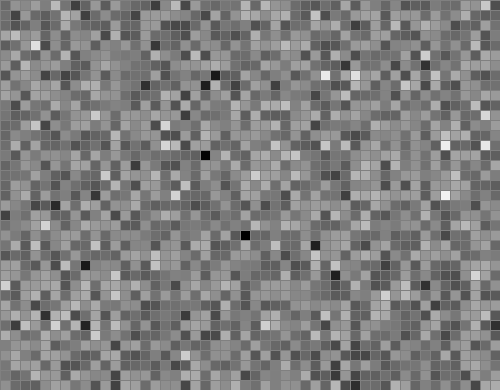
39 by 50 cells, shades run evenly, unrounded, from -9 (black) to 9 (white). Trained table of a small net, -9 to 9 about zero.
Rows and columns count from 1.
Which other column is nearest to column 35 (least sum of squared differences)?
10
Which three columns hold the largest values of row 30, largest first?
39, 12, 41
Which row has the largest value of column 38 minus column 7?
8
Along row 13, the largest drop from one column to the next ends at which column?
5
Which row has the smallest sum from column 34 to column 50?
38
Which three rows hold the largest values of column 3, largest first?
33, 7, 20
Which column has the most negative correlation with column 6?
16
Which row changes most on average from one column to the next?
15
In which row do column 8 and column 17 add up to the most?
13
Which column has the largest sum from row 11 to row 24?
26
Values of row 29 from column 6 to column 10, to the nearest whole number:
3 -3 1 4 -1
